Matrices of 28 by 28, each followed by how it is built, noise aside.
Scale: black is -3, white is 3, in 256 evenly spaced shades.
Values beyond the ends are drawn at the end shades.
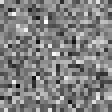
noise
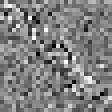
banded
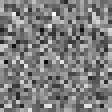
repeating columns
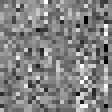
uneven columns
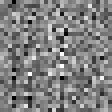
uneven columns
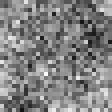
smooth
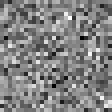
noise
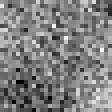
smooth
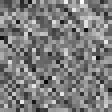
Toeplitz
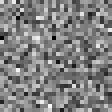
noise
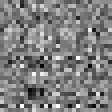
low rank
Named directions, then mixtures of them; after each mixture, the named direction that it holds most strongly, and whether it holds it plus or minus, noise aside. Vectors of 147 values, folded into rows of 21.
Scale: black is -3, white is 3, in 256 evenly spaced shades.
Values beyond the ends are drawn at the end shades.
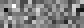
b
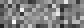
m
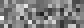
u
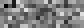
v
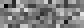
v, plus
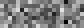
m, minus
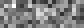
v, minus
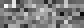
v, minus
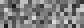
b, minus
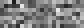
v, plus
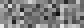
m, minus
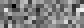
b, minus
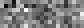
v, plus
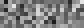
b, plus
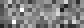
m, plus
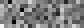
m, minus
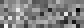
u, plus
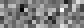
u, minus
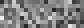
u, plus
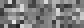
v, plus
